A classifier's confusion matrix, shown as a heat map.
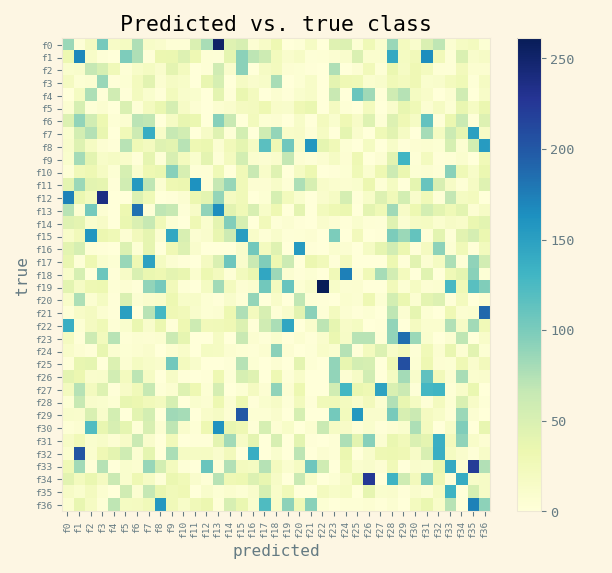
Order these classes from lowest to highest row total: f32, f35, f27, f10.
f35, f10, f32, f27
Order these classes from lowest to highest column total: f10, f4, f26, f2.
f4, f10, f26, f2
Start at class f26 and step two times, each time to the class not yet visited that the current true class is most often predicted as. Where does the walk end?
f32
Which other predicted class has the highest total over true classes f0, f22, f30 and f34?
f13
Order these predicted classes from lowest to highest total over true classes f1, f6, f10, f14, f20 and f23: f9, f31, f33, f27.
f27, f33, f9, f31
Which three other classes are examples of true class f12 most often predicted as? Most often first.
f3, f0, f13
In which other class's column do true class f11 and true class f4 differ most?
f6
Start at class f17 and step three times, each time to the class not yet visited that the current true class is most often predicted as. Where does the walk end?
f33
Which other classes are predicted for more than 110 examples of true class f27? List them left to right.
f24, f31, f32
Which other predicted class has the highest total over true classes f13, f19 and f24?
f22
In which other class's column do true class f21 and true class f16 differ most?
f36
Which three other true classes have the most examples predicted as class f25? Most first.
f29, f4, f23
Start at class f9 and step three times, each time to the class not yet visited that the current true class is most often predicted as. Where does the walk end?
f2
